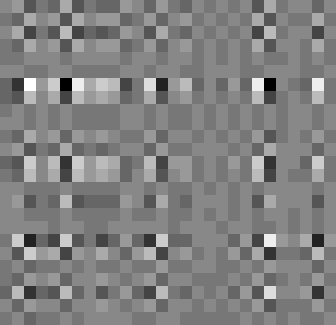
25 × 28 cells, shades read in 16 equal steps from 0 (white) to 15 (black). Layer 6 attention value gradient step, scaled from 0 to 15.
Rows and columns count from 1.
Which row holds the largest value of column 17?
7
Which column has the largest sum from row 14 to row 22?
27
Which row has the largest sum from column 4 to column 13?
19
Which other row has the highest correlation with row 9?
10
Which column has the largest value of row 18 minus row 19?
23
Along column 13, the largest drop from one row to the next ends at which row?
20
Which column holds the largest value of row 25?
3
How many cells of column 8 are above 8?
2
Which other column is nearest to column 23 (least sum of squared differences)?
6
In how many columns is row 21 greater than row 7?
13
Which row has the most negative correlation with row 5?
17
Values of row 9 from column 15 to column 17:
8 8 7
